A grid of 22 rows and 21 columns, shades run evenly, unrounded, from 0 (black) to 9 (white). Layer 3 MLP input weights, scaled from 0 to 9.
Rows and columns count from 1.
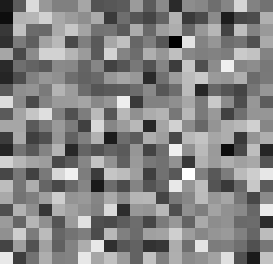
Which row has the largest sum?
5
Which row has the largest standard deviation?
15
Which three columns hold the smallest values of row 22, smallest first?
20, 2, 19
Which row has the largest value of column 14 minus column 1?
13
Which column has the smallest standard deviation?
17
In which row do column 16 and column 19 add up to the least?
8
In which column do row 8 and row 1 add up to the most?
3
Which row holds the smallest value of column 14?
4
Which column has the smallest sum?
1
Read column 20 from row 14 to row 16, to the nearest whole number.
6 7 7
